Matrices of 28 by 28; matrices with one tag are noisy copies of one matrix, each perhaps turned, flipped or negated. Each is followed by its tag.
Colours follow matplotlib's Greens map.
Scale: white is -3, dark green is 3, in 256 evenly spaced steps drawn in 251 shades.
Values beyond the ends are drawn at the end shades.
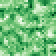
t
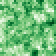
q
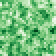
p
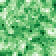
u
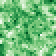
u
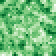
u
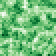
t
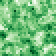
q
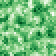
t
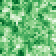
q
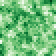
u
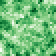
u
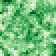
u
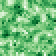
t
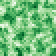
t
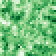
q
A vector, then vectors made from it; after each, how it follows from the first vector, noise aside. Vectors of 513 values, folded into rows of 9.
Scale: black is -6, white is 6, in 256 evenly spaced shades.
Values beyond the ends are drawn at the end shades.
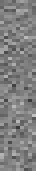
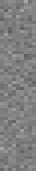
wrapped around, negated, shrunk.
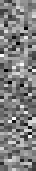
reversed, scaled up.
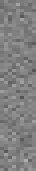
wrapped around, negated, shrunk.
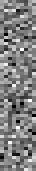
negated, scaled up.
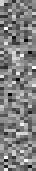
wrapped around, scaled up.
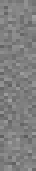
wrapped around, shrunk.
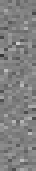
reversed, negated, partly zeroed.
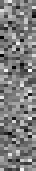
reversed, negated, scaled up.
